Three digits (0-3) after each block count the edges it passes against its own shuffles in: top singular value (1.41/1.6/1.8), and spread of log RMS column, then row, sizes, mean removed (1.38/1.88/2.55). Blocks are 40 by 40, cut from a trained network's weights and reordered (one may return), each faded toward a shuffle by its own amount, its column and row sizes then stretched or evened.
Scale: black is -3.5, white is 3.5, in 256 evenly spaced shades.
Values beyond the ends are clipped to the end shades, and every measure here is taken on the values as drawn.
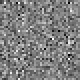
1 1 1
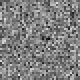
1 1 0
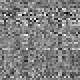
3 0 3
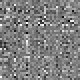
2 2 2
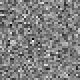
0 0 0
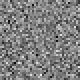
1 0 0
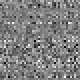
3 1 3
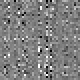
0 3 1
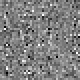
0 2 0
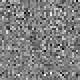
1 1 2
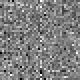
0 1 0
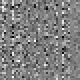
0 3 0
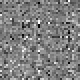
1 2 1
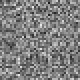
3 0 0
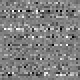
1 0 3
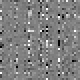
1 3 1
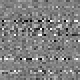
3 0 3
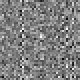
3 2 1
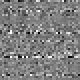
2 0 3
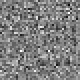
1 0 1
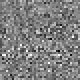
1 0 2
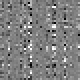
2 3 1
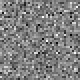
0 0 1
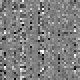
0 3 0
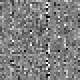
0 3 0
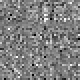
0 1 2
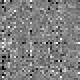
1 2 2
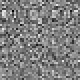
3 1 1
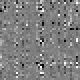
0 3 2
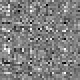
3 2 2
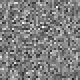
0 0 0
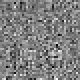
1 1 1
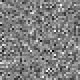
0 0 0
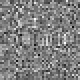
2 1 0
